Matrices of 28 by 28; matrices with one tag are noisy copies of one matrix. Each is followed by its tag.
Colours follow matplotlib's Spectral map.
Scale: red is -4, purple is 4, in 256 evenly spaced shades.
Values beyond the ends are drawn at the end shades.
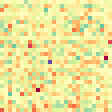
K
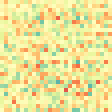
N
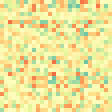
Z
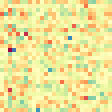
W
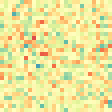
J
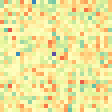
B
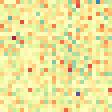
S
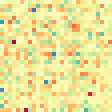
K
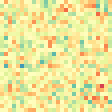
B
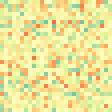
Z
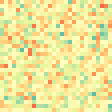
J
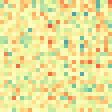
B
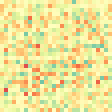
N
